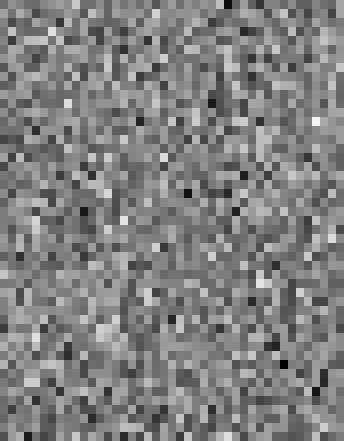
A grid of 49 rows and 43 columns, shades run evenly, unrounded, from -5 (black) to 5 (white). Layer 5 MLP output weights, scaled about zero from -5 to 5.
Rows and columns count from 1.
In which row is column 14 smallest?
44
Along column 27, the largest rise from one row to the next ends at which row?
13
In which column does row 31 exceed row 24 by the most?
11
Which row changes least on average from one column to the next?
35
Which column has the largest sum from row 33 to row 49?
15
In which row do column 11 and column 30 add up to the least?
24
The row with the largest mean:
38
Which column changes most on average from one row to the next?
5
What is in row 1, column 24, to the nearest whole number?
1
